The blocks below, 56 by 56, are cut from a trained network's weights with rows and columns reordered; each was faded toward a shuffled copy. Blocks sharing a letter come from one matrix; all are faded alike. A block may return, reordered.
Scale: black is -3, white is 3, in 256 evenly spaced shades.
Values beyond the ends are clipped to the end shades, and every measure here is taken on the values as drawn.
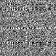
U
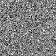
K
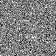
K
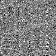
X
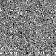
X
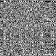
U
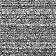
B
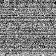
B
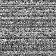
B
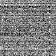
B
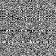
U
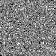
K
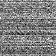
B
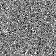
K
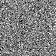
K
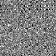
X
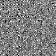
X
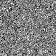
K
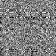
U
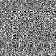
U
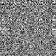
U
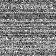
B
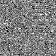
K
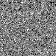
K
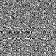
U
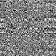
U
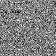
K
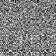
U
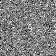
K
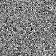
K
